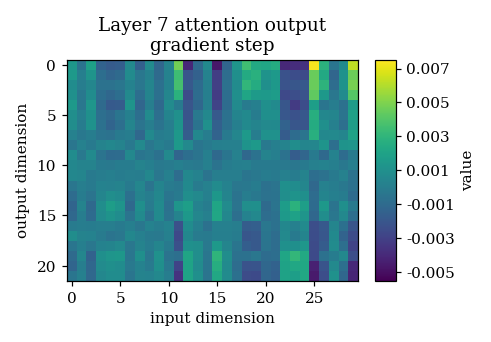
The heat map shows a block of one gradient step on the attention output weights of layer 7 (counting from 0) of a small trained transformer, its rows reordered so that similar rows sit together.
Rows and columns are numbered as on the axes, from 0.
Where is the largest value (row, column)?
0, 25
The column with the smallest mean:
15
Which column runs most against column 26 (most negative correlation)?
27
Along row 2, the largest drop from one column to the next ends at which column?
12
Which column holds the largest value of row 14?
23
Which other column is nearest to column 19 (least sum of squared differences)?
26
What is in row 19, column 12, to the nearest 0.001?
0.002
